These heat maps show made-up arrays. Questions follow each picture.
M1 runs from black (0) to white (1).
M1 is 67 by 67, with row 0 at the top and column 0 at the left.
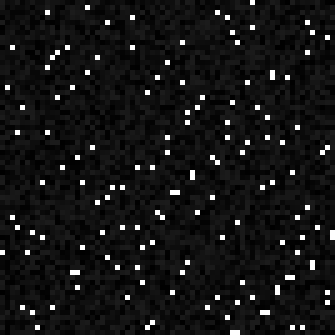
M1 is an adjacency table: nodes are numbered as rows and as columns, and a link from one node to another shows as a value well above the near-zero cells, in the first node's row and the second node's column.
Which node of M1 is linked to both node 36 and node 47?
node 8
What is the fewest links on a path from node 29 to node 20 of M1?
6
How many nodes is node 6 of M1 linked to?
2
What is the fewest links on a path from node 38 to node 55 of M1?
3
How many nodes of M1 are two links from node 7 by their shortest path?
3
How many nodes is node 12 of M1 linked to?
1
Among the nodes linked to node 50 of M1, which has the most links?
node 59
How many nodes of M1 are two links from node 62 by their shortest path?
4
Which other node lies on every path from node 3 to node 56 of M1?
node 45
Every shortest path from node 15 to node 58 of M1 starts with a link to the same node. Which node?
node 57
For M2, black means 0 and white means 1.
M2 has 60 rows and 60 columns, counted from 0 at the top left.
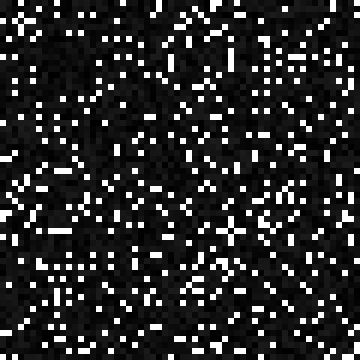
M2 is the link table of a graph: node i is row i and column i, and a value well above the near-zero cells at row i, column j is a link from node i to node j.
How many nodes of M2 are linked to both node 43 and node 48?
5
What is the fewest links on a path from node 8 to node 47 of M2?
4
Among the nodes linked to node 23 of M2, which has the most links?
node 33
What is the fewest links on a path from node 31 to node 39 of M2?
3
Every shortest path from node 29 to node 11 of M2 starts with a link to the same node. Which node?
node 14
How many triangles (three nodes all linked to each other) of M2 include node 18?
1
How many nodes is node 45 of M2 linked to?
6
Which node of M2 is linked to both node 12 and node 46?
node 24
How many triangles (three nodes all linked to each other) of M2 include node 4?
0
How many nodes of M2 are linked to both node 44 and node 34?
6
